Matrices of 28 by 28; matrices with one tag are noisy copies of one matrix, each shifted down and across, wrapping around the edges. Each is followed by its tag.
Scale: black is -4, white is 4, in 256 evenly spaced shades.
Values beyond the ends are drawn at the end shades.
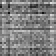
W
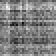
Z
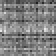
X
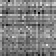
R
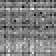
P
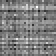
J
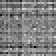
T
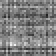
X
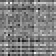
T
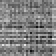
T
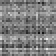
R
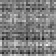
R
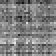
Z
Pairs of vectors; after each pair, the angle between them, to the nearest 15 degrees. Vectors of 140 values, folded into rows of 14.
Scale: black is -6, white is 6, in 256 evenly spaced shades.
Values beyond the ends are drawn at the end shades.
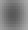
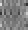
75 degrees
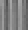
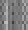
120 degrees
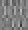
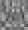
120 degrees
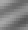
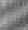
15 degrees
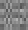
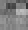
75 degrees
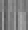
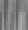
30 degrees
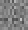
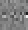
60 degrees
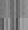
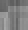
60 degrees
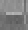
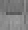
165 degrees
